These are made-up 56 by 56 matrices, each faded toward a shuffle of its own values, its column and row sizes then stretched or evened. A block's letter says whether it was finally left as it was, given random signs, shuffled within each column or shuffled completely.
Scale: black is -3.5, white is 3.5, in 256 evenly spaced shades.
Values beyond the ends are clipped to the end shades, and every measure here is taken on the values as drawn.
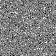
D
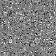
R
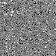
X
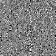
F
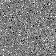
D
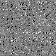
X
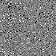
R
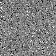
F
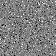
D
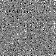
X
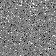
D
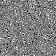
D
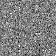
F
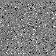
X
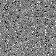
F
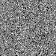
F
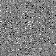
R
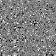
R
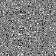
X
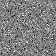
D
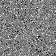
D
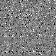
X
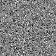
F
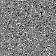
F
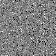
F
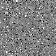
X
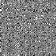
R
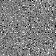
R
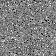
D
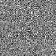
R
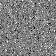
D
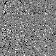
X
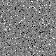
F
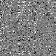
R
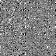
X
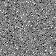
D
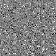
R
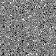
R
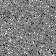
D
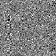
R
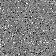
D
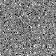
R
